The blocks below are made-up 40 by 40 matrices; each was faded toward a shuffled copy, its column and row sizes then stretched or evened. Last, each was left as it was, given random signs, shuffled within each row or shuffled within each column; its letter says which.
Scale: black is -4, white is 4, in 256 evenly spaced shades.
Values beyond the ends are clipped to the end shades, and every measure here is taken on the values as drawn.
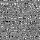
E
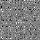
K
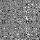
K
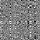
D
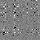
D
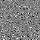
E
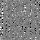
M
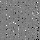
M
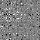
K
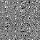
K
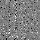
M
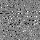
E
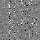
M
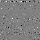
E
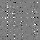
D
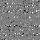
E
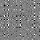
D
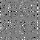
K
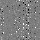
M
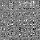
D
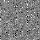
M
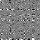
D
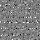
E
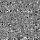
E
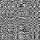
D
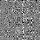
K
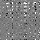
D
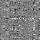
D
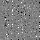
M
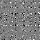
K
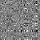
D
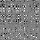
D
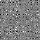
K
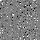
M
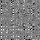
D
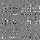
D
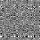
D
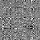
D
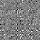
D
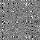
K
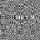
D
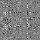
D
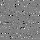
E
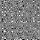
D
